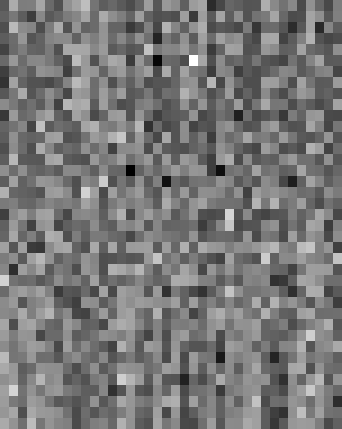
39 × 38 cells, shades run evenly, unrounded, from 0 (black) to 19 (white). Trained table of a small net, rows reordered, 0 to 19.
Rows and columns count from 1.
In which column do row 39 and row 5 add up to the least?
37
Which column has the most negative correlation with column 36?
23
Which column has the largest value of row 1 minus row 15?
10
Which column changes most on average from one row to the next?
19
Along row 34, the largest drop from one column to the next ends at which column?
35
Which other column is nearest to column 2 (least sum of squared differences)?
6
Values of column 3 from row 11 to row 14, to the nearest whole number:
8 10 8 8
